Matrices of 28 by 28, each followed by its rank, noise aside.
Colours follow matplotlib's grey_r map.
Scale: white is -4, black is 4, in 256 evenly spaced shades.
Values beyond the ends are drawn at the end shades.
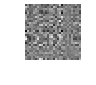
four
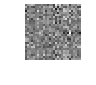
five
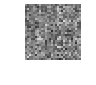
six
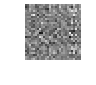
five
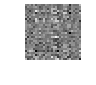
four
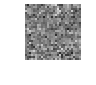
seven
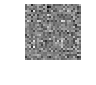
seven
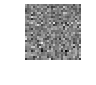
six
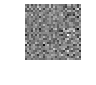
four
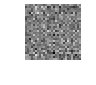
four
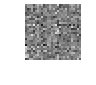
six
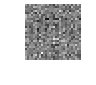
six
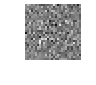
seven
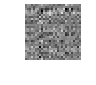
three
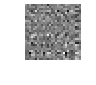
three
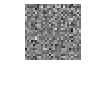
seven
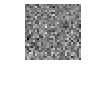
six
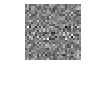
six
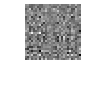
four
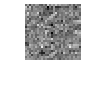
five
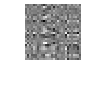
three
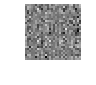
six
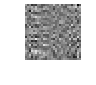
four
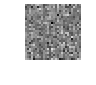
seven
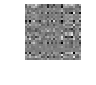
three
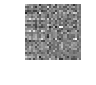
four
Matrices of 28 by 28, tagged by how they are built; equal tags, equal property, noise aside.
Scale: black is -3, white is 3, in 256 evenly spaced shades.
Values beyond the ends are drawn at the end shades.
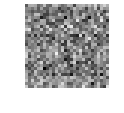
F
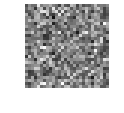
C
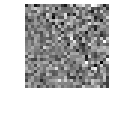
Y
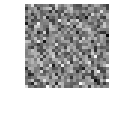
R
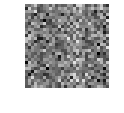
C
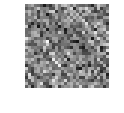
R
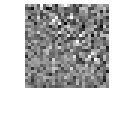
Y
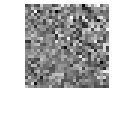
Y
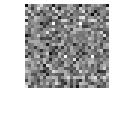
F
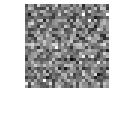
F
